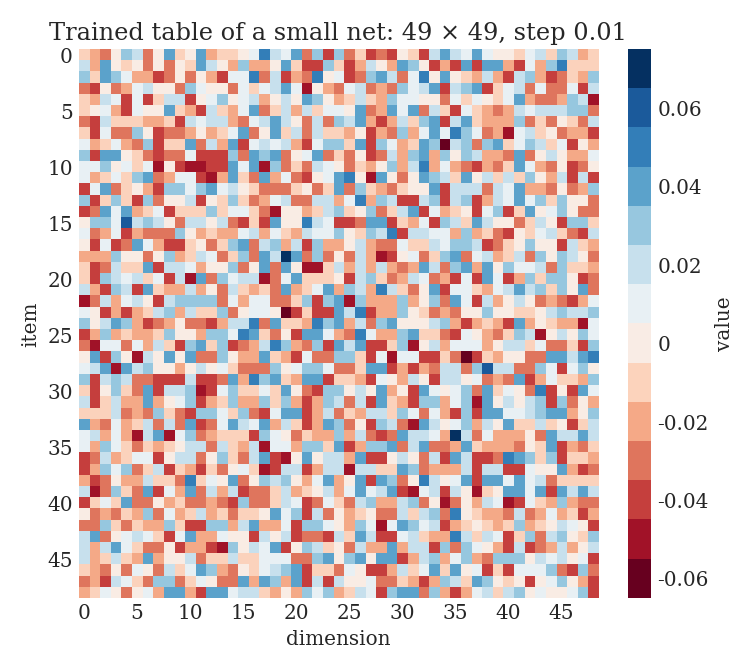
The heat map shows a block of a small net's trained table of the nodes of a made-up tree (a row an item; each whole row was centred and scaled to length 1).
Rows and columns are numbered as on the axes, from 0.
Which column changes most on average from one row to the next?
35
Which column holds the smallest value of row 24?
47
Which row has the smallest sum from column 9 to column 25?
40
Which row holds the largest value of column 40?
36
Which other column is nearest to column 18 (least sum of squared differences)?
22
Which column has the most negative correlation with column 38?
41
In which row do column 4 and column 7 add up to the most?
15
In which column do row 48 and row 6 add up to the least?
28
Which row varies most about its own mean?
27
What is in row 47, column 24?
0.02
